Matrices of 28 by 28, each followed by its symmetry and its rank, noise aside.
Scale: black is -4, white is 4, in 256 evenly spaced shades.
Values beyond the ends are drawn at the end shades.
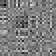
symmetric, rank three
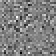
no symmetry, rank five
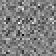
no symmetry, rank four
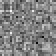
symmetric, rank five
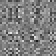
no symmetry, rank three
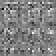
no symmetry, rank four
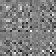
symmetric, rank four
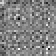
symmetric, rank four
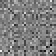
symmetric, rank three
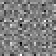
no symmetry, rank three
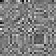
symmetric, rank three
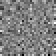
antisymmetric, rank four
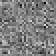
no symmetry, rank five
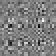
no symmetry, rank three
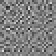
symmetric, rank three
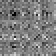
symmetric, rank three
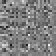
no symmetry, rank three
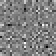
symmetric, rank four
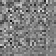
antisymmetric, rank four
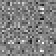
no symmetry, rank four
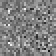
no symmetry, rank five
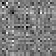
symmetric, rank three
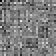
symmetric, rank four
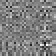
no symmetry, rank three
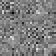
symmetric, rank five
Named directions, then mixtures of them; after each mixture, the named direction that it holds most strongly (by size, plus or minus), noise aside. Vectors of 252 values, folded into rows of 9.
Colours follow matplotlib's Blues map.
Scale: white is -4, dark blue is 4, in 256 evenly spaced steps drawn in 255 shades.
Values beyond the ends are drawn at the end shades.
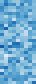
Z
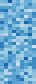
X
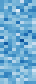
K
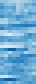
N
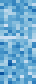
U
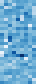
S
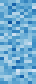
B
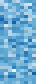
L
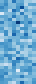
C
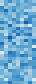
X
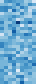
C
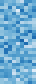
K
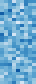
C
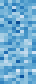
B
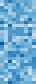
X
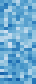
U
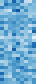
K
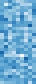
S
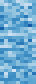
L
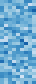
K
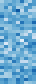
K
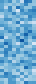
K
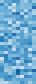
B
